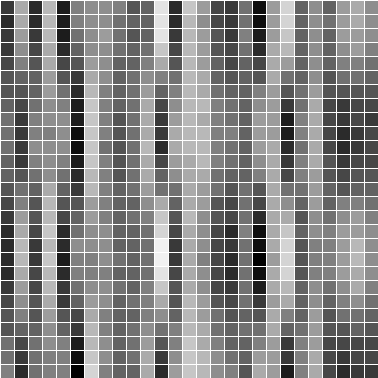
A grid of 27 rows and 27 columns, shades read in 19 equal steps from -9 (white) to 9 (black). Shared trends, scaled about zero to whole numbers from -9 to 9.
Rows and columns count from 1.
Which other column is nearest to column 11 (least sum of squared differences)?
23
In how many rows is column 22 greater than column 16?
5
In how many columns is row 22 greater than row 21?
11
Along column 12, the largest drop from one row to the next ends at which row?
15
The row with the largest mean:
27
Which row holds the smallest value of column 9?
1
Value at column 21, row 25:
5
